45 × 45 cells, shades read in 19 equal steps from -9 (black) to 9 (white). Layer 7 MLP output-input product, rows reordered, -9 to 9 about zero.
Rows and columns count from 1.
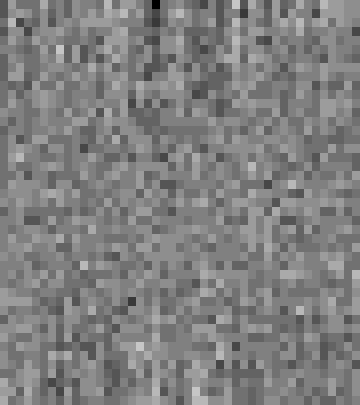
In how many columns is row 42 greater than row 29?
12
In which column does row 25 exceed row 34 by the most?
17
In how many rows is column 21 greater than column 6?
16
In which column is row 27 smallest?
38
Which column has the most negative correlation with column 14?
20
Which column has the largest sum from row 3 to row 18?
30
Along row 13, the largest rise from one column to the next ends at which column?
14
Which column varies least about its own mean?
24
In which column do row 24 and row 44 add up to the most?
25
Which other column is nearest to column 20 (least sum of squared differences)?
1
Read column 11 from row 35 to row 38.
0 -1 -1 0
